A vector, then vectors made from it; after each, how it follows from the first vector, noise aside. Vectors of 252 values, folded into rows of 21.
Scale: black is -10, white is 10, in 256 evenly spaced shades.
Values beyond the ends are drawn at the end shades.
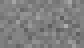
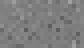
partly zeroed.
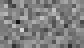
reversed, negated, scaled up.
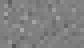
reversed, negated, partly zeroed.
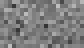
wrapped around, negated, scaled up.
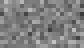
wrapped around, negated, scaled up.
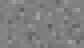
partly zeroed.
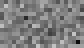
wrapped around, negated, scaled up.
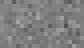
sign-scrambled.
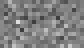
reversed, scaled up.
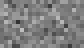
reversed, negated, scaled up.
